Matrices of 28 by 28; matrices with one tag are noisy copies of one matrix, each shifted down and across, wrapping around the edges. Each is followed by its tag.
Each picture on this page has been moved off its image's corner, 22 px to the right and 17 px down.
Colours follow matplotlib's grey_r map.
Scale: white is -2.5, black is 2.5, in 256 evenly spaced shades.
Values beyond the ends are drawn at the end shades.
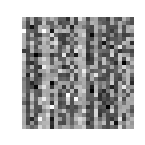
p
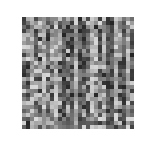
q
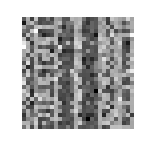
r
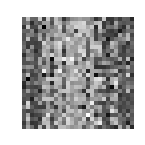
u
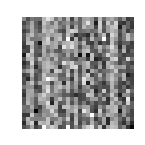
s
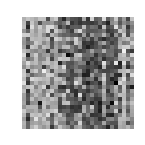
u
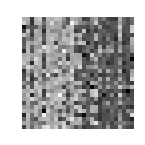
u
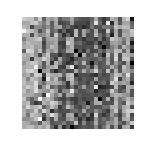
u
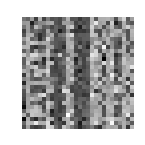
r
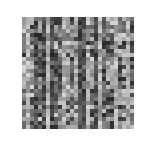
q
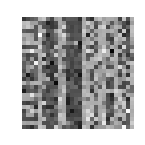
r
